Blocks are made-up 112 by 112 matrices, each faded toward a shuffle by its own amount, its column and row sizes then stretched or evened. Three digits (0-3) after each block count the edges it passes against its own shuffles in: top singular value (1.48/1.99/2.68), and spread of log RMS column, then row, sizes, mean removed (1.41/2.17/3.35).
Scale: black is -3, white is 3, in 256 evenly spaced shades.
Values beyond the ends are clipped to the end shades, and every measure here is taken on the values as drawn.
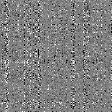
2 3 2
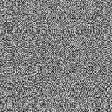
3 0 1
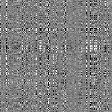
3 3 2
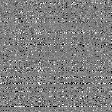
0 2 3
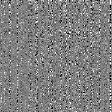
2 3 1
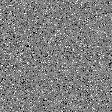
0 0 1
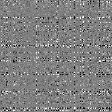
2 3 3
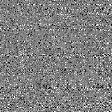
2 1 2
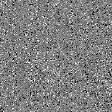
1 2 1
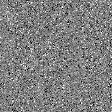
0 1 0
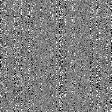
0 3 0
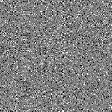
2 1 1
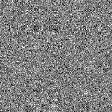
2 1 1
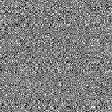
3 0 2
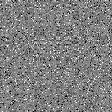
2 0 0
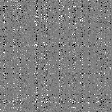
0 3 2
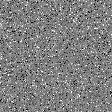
1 0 0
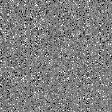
1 2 1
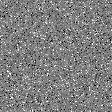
0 0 1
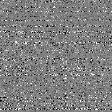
0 1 3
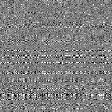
3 1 3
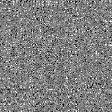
2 1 1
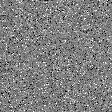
0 0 0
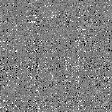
0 2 2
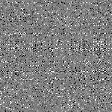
2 1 2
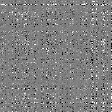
1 3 3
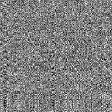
2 2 1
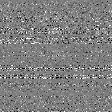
2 0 3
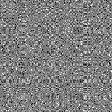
3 1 0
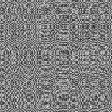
3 1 0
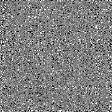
1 2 2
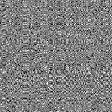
3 0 2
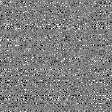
1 1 3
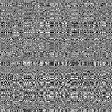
3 0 3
